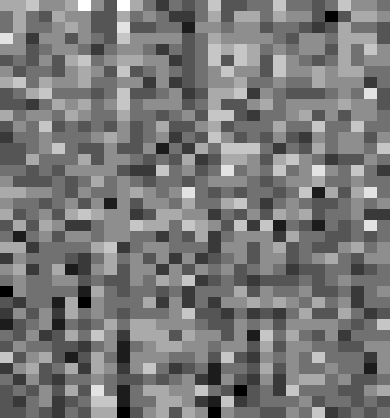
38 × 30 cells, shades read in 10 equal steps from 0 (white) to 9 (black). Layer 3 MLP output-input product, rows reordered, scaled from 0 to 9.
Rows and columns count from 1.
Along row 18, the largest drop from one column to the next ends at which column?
26
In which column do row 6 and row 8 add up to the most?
14
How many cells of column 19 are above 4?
17
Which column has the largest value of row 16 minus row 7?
10
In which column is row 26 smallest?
15
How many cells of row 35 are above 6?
6
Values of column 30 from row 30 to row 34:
2 5 4 4 4
